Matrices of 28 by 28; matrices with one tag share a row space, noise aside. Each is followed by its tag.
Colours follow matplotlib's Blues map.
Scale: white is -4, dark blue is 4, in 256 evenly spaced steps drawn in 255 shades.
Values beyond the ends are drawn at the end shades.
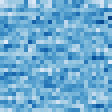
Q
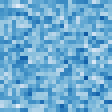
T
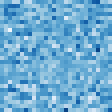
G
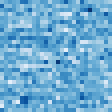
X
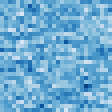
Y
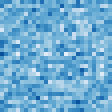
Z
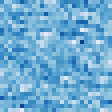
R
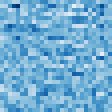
Z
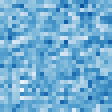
R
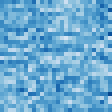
Q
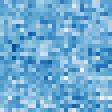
R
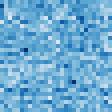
X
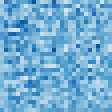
G
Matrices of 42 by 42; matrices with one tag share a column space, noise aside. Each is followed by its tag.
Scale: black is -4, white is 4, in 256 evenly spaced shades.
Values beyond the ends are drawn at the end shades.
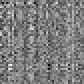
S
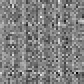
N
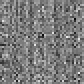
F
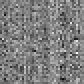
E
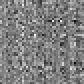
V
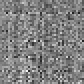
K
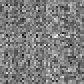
F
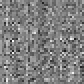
E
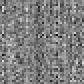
F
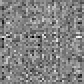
F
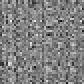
V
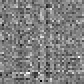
N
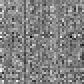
F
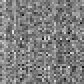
E
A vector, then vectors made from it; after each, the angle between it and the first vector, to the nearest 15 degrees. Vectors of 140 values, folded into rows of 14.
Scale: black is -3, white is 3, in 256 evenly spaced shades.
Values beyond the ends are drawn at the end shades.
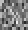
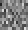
150 degrees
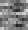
90 degrees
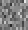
90 degrees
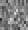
75 degrees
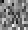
150 degrees
